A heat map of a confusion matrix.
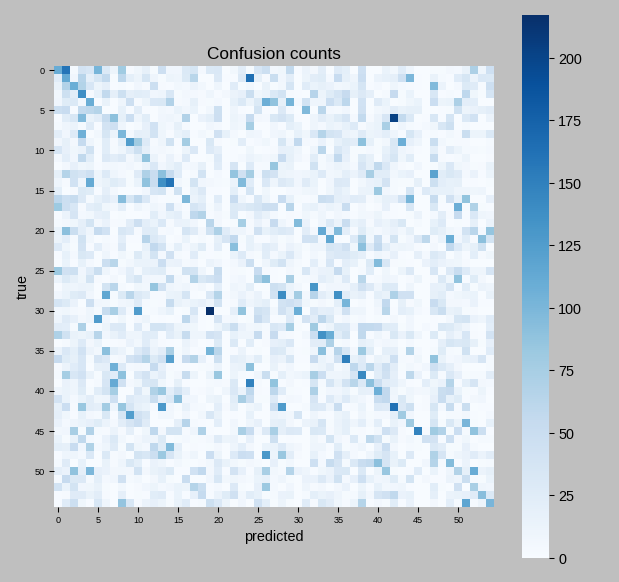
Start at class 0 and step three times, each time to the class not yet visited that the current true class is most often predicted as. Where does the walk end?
40
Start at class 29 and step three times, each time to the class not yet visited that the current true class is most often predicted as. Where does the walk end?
13
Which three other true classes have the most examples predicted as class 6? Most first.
28, 35, 42
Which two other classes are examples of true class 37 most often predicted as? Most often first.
7, 24
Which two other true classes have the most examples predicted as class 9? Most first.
43, 28
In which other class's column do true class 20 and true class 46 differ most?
33
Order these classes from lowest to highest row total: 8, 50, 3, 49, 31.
31, 49, 8, 3, 50
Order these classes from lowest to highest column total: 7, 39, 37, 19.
37, 39, 19, 7
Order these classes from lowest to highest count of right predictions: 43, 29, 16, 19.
29, 19, 43, 16
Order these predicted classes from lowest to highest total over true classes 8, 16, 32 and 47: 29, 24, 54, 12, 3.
24, 54, 29, 12, 3
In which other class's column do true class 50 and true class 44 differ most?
52
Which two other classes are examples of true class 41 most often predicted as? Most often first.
15, 23
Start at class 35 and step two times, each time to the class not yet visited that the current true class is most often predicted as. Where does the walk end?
30
